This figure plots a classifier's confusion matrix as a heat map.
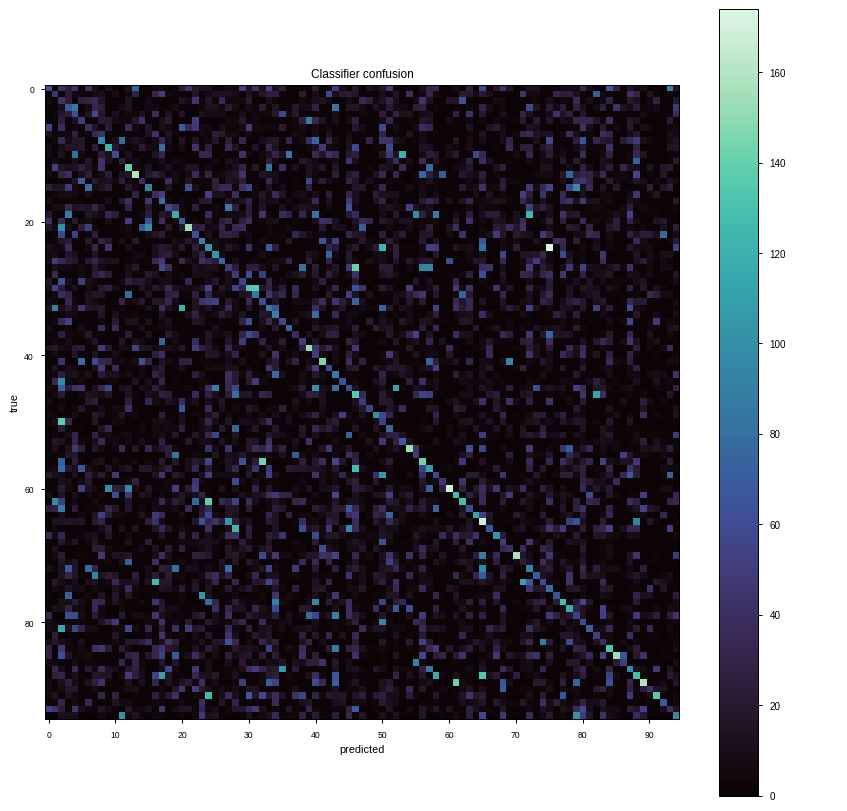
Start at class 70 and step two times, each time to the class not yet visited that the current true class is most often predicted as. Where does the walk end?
27
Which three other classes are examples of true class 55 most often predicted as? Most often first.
19, 37, 86
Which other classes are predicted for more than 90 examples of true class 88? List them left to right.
17, 58, 65
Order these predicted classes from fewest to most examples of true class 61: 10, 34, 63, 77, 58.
58, 77, 63, 34, 10
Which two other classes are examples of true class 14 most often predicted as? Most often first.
5, 39
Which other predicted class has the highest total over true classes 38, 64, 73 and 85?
17
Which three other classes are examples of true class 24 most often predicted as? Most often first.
75, 50, 65
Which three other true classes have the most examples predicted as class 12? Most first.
60, 31, 71
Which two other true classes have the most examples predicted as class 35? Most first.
87, 4
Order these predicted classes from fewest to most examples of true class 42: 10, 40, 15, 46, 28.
15, 28, 46, 10, 40
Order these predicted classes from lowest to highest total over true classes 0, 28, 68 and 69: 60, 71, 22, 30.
60, 22, 71, 30
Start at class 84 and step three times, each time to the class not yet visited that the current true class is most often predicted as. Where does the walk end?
40
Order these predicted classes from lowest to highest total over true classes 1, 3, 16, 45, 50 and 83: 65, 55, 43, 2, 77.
55, 65, 77, 43, 2
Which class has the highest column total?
2
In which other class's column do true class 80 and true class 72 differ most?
65
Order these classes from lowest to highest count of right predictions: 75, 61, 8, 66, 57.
66, 75, 8, 57, 61
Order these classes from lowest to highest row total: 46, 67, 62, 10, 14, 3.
14, 67, 3, 46, 10, 62
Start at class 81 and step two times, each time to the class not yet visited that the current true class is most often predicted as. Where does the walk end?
62
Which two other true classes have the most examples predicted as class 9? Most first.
60, 45
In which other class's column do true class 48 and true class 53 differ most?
20
